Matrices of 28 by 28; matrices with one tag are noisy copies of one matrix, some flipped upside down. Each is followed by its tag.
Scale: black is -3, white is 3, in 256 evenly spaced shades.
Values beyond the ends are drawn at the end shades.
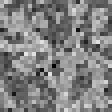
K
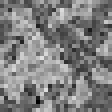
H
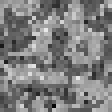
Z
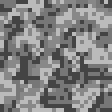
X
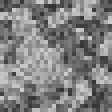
H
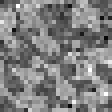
X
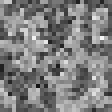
K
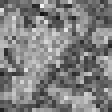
H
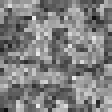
Z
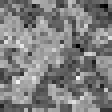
H
